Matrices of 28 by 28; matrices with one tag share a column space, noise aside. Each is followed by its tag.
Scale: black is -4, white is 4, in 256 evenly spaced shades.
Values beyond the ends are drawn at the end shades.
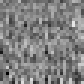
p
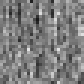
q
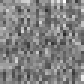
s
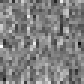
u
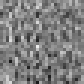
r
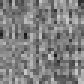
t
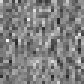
s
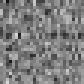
t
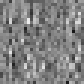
q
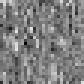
u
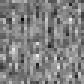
q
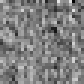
s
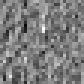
r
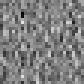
r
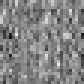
t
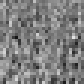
p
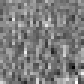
p
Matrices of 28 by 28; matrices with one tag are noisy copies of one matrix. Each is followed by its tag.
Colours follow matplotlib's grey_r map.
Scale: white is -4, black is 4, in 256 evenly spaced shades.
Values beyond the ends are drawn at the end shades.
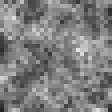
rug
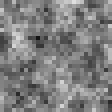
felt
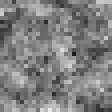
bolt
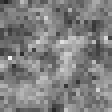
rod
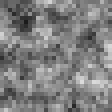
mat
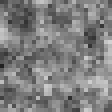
mat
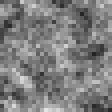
bolt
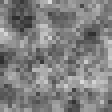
mat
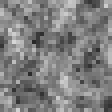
felt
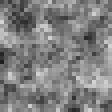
mat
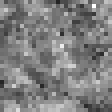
bolt
